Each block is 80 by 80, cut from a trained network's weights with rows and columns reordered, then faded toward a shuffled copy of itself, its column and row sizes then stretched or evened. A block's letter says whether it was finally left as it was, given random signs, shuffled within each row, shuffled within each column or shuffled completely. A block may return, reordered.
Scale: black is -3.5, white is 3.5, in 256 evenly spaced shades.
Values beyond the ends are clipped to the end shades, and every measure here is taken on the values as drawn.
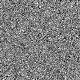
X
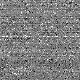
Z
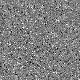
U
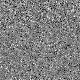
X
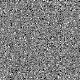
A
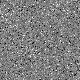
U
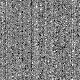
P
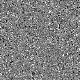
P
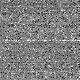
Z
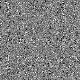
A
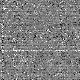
Z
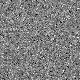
U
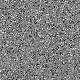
U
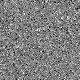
X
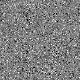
A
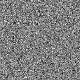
X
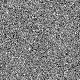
U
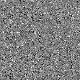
A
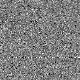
A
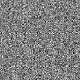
Z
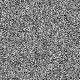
P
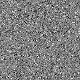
X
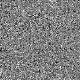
A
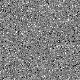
A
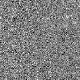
Z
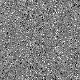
P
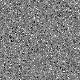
P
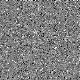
A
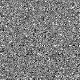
A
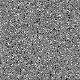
P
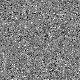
X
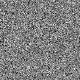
A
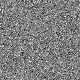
U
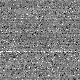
X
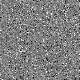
P
